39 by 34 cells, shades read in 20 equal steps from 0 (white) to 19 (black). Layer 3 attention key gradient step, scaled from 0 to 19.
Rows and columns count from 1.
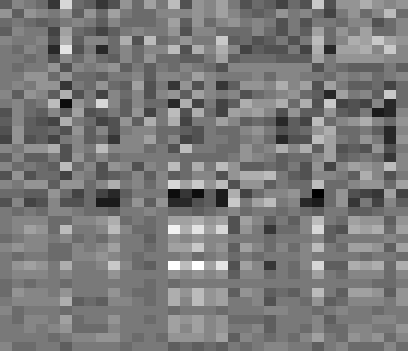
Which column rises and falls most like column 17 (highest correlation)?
15
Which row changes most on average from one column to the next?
12
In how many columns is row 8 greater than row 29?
14
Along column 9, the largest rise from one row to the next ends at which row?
13
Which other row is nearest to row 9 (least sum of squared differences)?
27
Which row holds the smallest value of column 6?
6
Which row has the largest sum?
22
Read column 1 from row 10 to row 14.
10 9 10 13 12
